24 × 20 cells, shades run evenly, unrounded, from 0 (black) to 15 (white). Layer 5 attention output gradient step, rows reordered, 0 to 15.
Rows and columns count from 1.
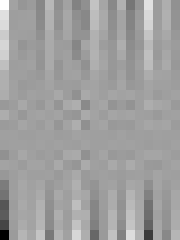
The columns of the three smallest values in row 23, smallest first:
1, 17, 11
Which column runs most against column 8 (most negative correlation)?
10
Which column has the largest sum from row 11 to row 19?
9
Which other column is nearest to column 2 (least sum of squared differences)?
4
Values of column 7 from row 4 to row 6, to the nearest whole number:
9 9 9
